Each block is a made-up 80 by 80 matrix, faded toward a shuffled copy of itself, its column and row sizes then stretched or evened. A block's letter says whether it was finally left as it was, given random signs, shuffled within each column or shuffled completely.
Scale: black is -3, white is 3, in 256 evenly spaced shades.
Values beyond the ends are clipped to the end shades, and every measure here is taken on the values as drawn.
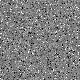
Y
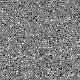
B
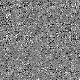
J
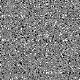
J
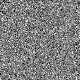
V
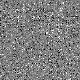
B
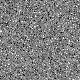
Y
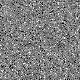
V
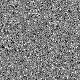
Y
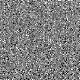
J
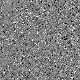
V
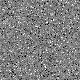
Y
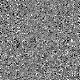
J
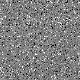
B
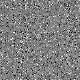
B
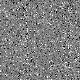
V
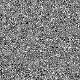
B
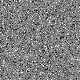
Y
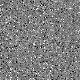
B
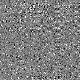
J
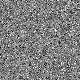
Y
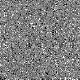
J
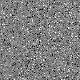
V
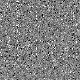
B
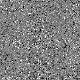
B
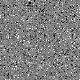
J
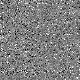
B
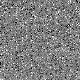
V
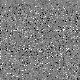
B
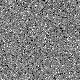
Y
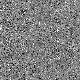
V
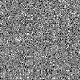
J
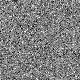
Y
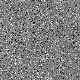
V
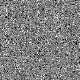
B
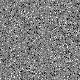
V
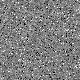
Y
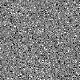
J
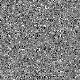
B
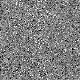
V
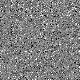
B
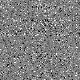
B
